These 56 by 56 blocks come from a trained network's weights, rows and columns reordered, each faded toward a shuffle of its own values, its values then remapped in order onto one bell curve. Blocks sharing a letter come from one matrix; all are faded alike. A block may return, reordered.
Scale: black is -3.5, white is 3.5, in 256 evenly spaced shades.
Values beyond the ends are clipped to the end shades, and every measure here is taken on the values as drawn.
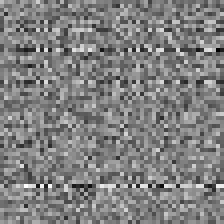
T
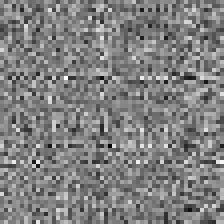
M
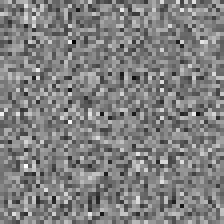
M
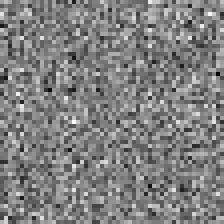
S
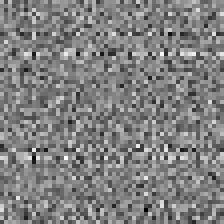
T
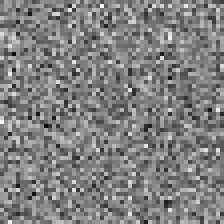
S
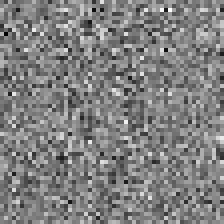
M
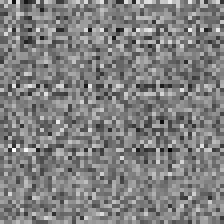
T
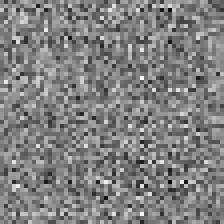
S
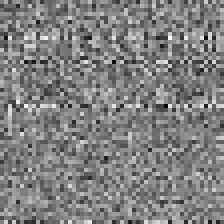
T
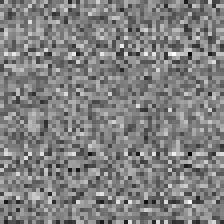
T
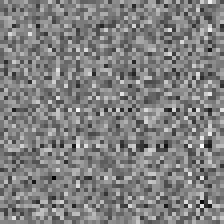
M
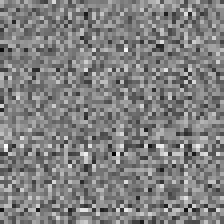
M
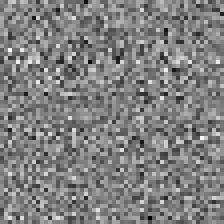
M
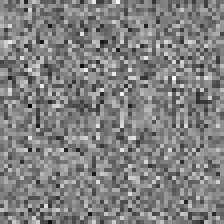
M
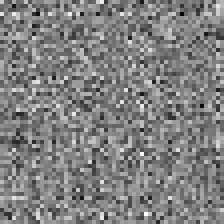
M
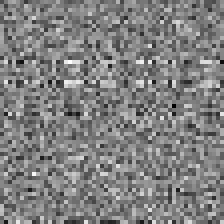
T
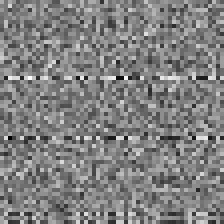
T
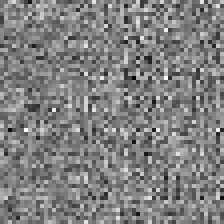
M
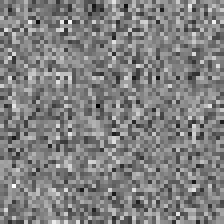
M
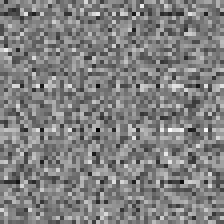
T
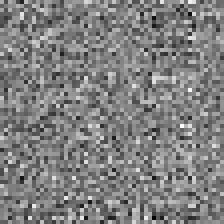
S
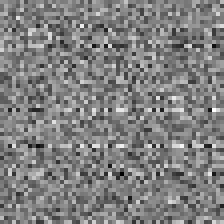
T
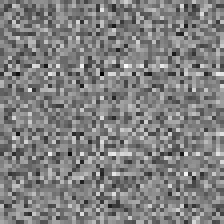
M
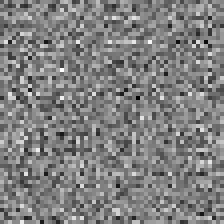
M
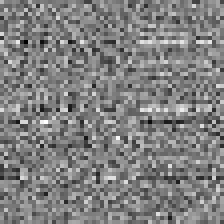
T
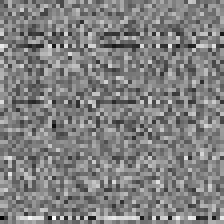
T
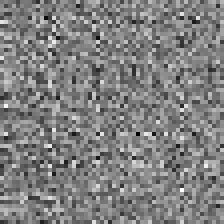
M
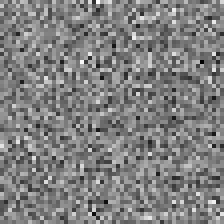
S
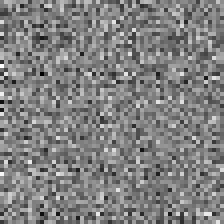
S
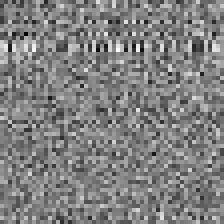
T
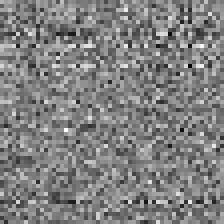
T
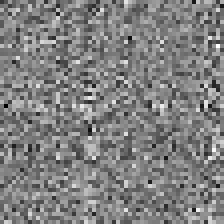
M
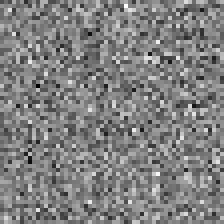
S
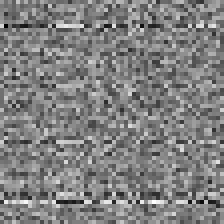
T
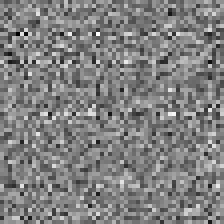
M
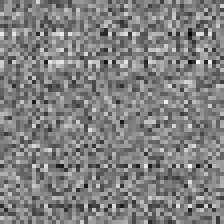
T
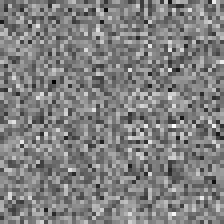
S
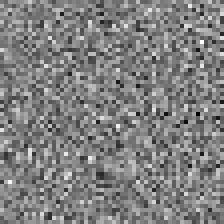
S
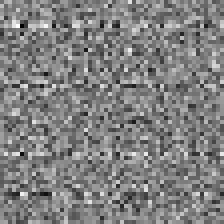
T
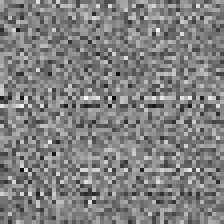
T
